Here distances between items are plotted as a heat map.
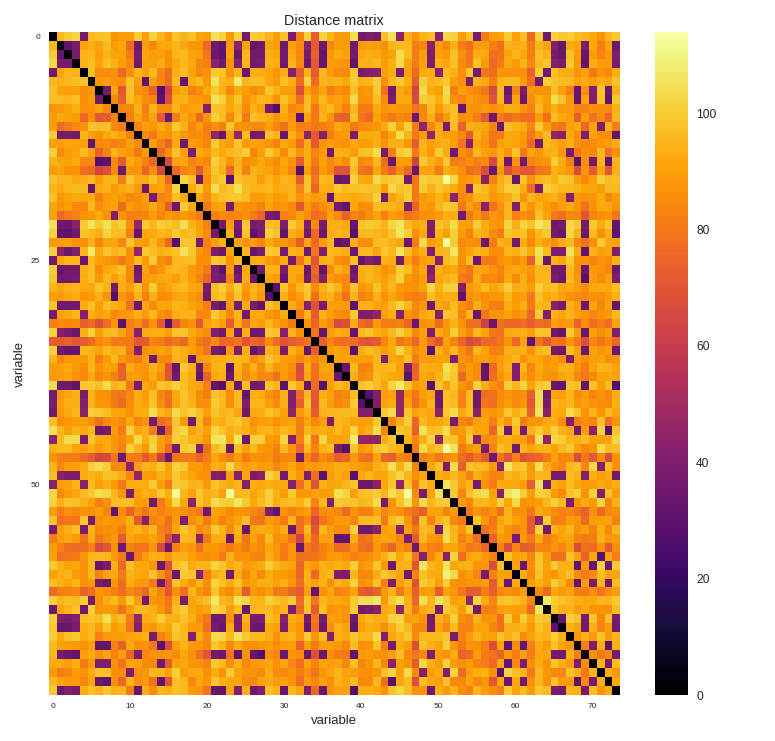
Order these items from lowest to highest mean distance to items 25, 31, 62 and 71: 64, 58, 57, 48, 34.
64, 34, 58, 48, 57
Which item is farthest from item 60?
51
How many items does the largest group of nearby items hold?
18
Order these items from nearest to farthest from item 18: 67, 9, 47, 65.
67, 47, 9, 65
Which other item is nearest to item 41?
40
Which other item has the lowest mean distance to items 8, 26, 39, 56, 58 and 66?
69
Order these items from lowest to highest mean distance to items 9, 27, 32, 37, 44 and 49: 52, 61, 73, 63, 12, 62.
73, 61, 62, 12, 63, 52
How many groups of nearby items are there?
10
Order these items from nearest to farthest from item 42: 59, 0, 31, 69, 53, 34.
0, 31, 34, 69, 53, 59
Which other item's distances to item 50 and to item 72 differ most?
44
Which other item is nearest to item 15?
32
